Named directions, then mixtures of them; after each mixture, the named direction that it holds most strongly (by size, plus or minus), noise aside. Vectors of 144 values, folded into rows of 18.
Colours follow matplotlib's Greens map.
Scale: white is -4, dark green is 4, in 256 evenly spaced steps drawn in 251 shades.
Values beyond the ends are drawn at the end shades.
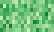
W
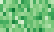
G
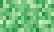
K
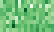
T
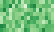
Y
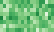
W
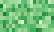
G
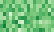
G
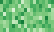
G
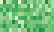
G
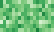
K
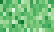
G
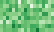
K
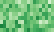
K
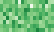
T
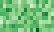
K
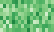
W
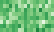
K
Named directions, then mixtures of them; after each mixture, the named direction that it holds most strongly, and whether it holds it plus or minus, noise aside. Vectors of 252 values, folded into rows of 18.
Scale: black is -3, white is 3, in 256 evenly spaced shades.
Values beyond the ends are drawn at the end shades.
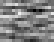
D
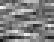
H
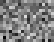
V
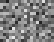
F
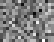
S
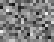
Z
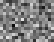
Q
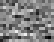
H, plus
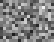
Q, minus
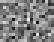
F, minus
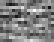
D, minus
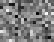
Z, plus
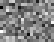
Z, plus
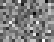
S, plus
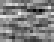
D, plus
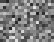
F, plus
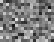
Q, plus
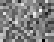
S, minus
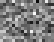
S, minus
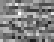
D, plus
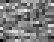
H, plus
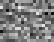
Z, minus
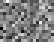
Q, minus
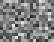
Q, minus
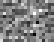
S, minus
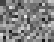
V, plus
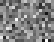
V, plus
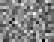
S, minus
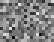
F, minus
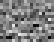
Q, minus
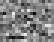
H, plus
